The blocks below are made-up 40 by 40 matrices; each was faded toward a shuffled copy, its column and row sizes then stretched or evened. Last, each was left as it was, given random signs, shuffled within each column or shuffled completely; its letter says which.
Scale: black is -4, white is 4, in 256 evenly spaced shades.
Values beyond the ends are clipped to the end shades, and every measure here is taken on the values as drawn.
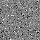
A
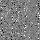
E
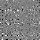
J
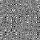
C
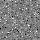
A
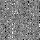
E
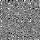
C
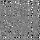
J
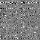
J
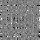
C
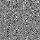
E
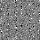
E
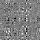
C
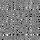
C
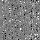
E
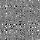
J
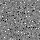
A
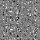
E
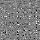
J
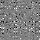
J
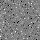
A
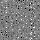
E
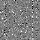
E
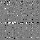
J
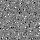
A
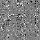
J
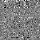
J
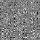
C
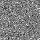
A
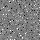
A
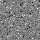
A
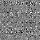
J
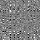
C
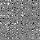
J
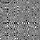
C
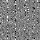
E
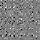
C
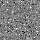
A
